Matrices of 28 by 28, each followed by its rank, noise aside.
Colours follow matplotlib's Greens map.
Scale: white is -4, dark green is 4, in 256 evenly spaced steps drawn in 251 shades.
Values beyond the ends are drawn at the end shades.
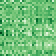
four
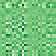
two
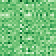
four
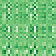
two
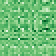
three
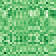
three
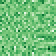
six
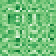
three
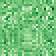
four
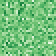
six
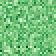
six
